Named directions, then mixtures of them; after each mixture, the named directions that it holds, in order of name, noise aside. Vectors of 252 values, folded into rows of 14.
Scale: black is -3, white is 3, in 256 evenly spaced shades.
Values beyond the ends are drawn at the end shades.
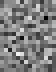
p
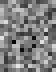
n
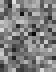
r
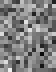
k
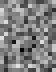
n.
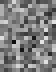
n.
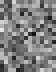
r.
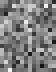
k, r.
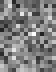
r.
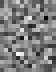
p.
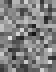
p, r.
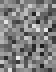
k, n.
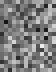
k, n.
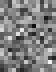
p, r.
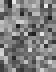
r.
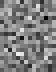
p.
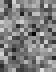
r.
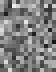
k, r.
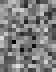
n.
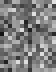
k.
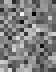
k, r.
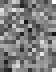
k, n.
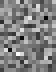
p.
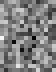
n.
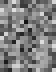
k, n.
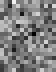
r.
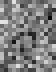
n, r.
